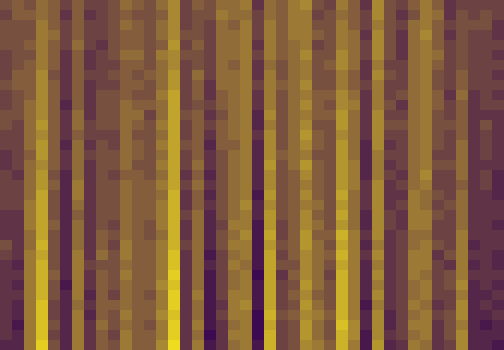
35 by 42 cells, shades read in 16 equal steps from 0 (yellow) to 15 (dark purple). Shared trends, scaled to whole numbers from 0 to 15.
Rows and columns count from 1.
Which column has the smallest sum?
15
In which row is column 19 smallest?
2
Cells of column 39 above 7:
23
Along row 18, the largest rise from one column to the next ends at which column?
16
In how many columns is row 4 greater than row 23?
16
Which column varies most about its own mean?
4
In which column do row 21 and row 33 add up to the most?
22
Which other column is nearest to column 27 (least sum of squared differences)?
17
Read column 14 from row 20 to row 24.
8 7 7 7 8
